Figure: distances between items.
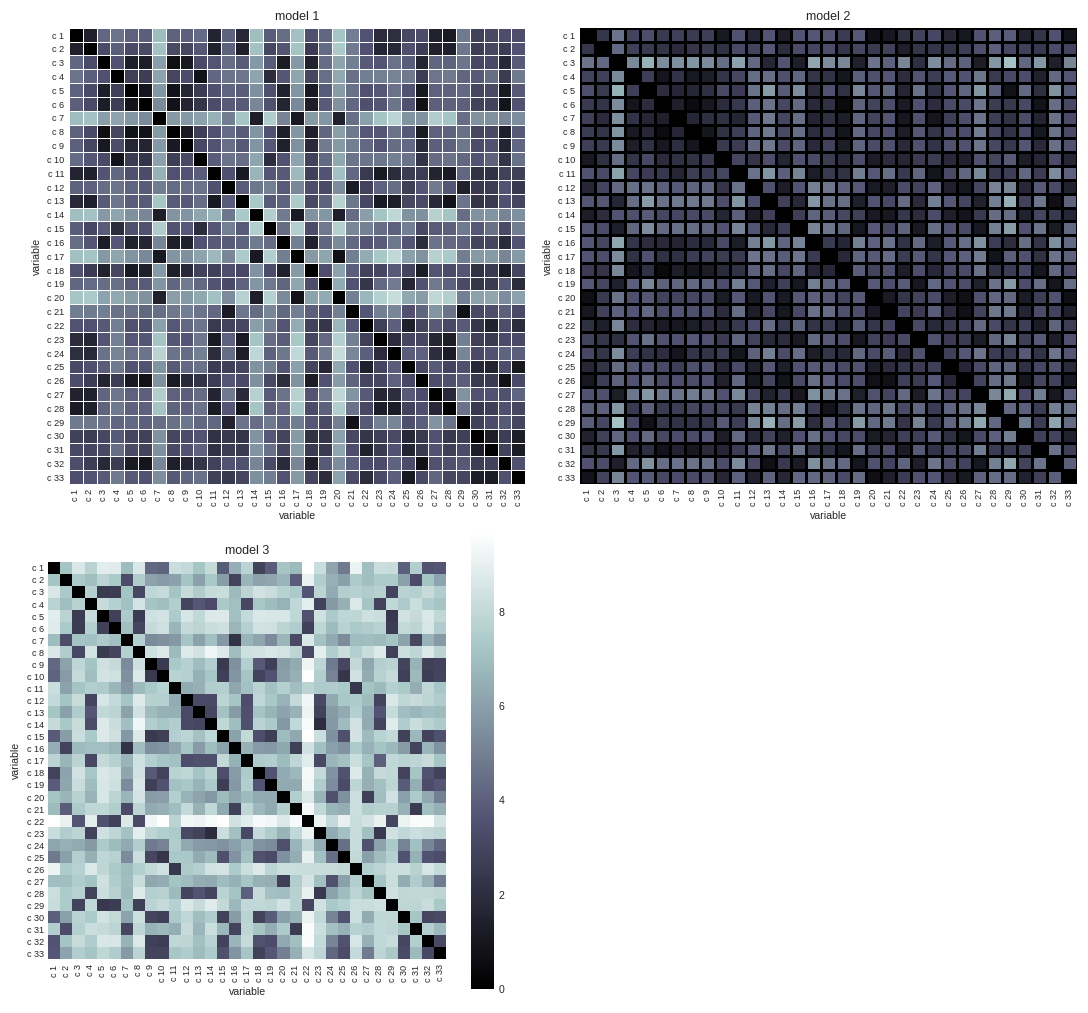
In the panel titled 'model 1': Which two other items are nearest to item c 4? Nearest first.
c 10, c 15
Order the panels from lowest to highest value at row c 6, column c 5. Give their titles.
model 1, model 2, model 3
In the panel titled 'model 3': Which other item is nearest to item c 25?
c 10
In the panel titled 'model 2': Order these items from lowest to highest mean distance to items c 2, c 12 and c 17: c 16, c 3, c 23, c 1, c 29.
c 1, c 23, c 16, c 29, c 3
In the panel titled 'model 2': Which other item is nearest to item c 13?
c 32
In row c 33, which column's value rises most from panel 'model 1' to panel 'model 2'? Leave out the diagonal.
c 19
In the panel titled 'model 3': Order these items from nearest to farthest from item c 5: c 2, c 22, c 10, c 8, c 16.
c 8, c 22, c 16, c 2, c 10
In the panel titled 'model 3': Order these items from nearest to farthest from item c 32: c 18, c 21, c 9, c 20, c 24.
c 9, c 18, c 24, c 20, c 21
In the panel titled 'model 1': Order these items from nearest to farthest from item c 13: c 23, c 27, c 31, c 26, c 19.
c 23, c 27, c 31, c 26, c 19
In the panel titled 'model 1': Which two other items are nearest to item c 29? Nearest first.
c 21, c 12
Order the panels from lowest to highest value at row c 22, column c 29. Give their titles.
model 2, model 3, model 1
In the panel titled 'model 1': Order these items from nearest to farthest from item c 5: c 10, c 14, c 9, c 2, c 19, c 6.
c 6, c 9, c 10, c 2, c 19, c 14
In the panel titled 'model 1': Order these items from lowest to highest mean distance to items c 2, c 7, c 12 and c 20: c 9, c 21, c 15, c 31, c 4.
c 21, c 31, c 9, c 4, c 15
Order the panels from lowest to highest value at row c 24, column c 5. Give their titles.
model 2, model 1, model 3
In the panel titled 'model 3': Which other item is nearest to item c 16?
c 7
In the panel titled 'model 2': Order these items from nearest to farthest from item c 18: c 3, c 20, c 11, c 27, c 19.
c 11, c 20, c 19, c 27, c 3
